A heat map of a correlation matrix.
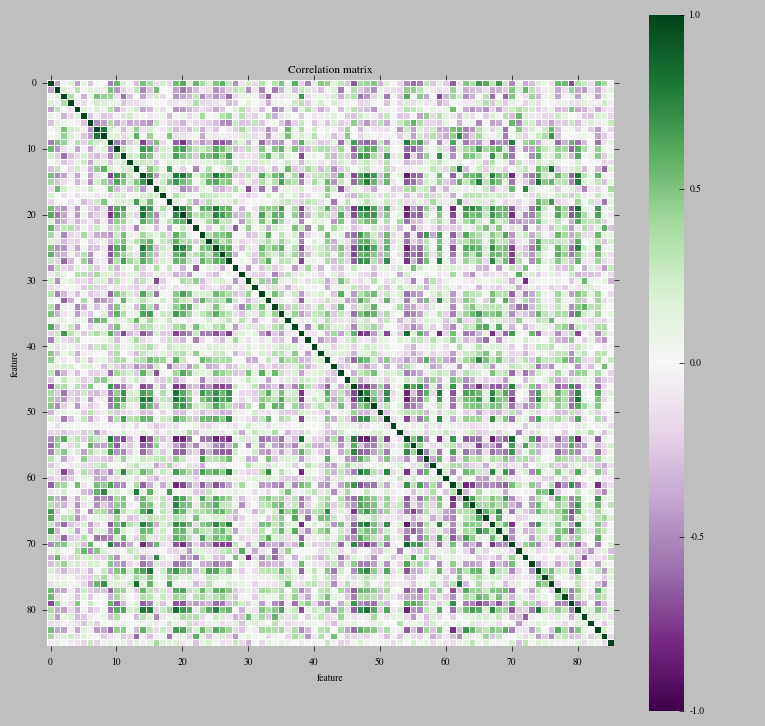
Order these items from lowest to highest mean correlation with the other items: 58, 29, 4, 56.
56, 4, 29, 58
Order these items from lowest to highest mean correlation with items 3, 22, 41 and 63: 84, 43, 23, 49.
23, 43, 49, 84
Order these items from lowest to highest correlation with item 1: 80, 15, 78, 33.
80, 15, 78, 33
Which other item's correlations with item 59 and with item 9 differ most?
54
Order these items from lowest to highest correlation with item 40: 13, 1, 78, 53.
1, 53, 78, 13
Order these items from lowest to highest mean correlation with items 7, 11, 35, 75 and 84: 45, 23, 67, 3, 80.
45, 3, 23, 67, 80
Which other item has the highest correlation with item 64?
19
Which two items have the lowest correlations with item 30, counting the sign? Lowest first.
72, 16
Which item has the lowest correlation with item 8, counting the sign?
69
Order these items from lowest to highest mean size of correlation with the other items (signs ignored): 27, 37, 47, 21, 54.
37, 21, 27, 47, 54
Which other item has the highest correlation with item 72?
16
